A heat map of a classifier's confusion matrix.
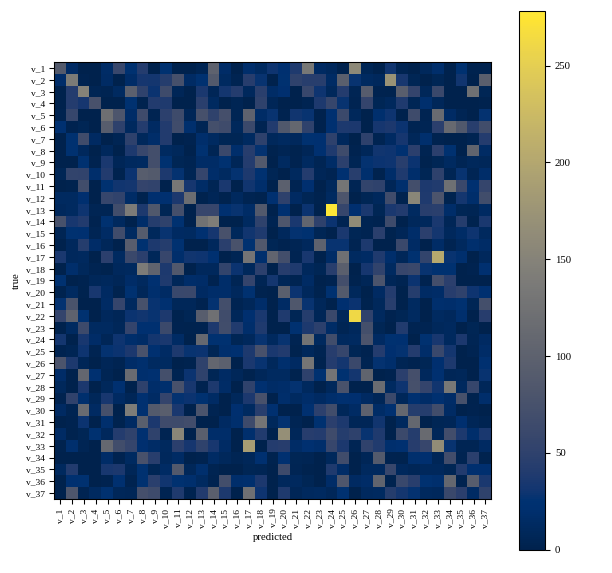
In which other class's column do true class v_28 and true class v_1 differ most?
v_26
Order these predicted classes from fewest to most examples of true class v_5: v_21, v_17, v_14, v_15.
v_21, v_14, v_15, v_17
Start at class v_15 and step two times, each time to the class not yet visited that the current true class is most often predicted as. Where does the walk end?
v_36
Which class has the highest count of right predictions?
v_33
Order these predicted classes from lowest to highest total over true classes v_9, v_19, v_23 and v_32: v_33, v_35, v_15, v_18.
v_35, v_33, v_15, v_18
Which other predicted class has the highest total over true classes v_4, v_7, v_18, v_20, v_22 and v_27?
v_24
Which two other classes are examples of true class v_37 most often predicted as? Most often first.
v_17, v_14
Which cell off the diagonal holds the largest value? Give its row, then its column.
v_13, v_24
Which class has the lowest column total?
v_4
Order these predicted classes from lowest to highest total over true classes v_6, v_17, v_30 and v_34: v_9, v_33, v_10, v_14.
v_14, v_9, v_10, v_33
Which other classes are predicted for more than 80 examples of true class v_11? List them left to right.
v_20, v_25, v_34
